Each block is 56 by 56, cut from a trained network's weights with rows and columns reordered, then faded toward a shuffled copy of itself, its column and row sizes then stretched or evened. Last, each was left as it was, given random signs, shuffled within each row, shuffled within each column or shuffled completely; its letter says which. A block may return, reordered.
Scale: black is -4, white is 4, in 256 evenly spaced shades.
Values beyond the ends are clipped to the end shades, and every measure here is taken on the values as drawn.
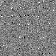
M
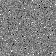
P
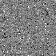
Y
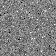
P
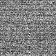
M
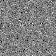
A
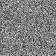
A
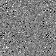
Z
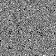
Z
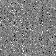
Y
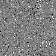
Z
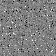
A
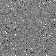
Y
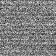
A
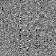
M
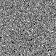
P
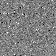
A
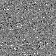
A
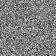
A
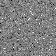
P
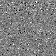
A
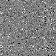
M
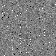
Y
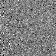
Y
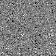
Z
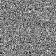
M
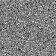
P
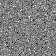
P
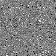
M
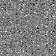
M
